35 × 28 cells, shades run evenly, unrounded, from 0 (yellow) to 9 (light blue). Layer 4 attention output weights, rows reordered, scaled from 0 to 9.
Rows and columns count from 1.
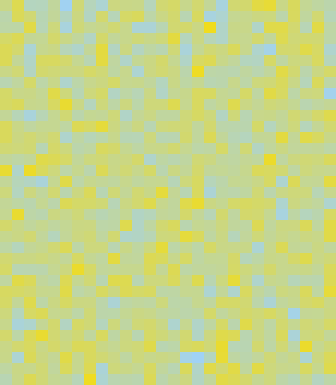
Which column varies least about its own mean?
5
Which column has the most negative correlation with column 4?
25
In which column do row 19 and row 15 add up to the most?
24
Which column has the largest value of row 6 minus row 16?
3
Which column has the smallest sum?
1
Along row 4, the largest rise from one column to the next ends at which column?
16
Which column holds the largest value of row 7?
12
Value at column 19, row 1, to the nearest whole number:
8
